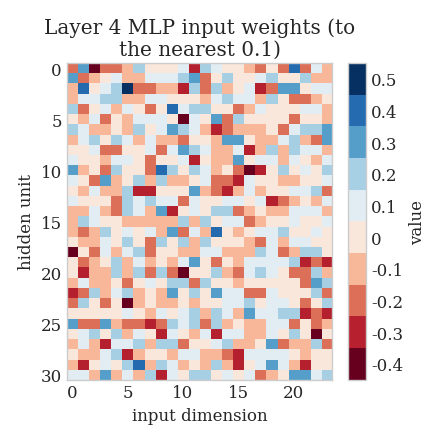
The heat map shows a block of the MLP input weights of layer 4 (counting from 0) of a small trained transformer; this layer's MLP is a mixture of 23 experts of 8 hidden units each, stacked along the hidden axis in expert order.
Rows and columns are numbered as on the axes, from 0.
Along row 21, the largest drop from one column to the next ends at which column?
11
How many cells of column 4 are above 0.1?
8
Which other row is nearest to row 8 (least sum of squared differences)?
15
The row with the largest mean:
30
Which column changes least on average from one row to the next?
18
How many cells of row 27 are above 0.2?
1
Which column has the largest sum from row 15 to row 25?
13
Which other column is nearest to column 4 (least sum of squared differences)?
19
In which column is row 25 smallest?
7
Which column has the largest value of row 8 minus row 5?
10
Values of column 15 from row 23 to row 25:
0.1 -0.1 0
